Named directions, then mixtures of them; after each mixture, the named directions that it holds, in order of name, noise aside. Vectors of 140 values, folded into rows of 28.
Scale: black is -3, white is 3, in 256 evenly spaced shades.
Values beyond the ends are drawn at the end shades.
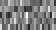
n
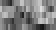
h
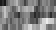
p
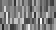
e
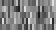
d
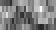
h.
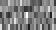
n.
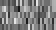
d, e.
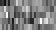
e, h, p.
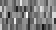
h, n.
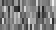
d.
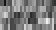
d, h, p.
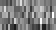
e, h, n.
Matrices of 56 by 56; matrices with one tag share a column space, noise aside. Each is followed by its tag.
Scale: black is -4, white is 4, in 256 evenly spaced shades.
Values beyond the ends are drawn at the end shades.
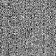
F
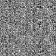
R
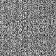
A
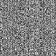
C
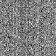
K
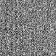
C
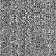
F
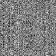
A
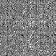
A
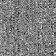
R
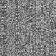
R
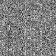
C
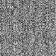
R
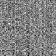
A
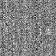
F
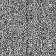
C
